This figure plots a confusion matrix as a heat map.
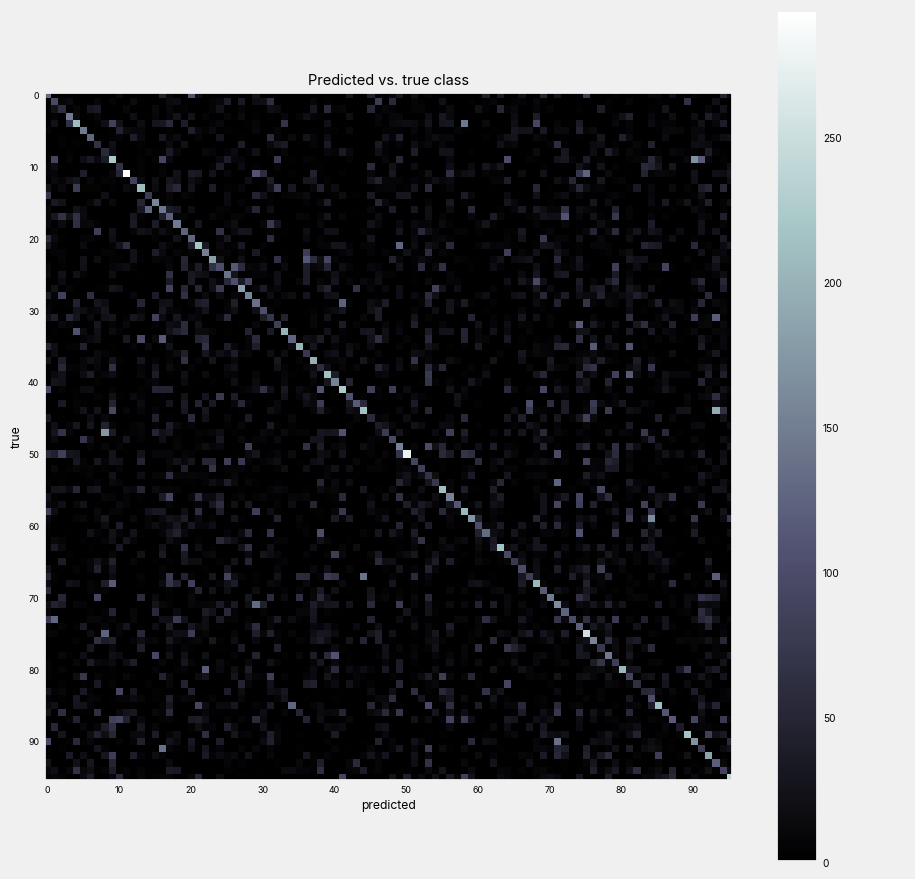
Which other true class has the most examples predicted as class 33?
4
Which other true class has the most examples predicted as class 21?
85
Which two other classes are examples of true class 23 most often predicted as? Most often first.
36, 39
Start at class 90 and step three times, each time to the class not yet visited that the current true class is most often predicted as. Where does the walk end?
41
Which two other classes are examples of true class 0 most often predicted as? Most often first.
20, 75
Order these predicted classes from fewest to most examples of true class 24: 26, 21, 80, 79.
80, 21, 79, 26
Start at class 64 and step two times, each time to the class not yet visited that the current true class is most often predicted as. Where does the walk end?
53
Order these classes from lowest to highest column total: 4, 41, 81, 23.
23, 41, 4, 81
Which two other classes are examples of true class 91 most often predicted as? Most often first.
16, 53
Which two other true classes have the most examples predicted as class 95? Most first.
59, 90
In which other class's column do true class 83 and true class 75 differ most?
8
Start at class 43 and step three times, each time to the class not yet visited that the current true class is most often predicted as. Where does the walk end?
93
